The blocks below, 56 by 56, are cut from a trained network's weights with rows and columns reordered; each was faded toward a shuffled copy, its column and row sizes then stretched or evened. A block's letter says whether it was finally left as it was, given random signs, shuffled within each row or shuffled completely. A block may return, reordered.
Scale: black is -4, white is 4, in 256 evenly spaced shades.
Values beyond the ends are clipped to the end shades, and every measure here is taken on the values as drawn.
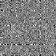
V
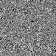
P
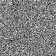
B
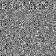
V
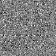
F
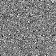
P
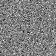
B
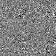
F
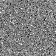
B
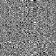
V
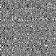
V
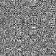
V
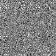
F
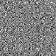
V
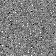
B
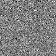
P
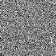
F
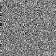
V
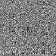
V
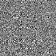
F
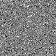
P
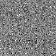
F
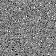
B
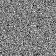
B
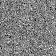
B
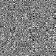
V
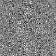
V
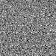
P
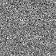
P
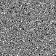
P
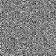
V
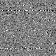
P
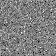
B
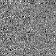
V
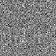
V
